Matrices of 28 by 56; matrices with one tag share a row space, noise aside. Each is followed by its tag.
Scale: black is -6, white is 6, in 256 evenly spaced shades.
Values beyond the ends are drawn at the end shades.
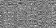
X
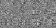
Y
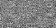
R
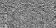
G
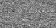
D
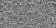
X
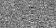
D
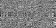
X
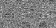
D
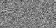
G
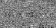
D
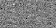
R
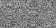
R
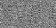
X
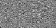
Y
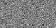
G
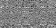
D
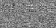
D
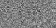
Y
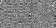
X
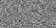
Y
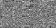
D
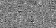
X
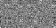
X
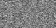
G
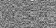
D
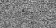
D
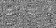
R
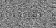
Y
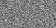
G
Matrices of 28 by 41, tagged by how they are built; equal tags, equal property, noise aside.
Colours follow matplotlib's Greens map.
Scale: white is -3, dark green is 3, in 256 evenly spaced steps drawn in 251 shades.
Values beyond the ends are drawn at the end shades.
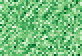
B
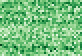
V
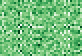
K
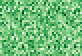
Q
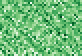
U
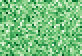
Q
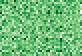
K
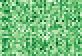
V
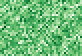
B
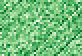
B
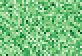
U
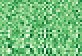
K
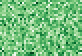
K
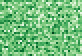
V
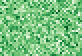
U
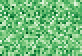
Q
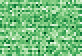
V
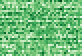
V
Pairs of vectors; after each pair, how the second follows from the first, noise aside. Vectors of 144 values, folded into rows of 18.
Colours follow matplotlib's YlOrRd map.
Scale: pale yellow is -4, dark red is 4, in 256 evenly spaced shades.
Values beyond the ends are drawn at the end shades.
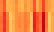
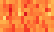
wrapped around, negated, partly zeroed.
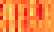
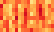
copied.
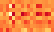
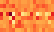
negated, partly zeroed.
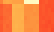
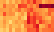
wrapped around, negated.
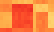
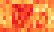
copied.
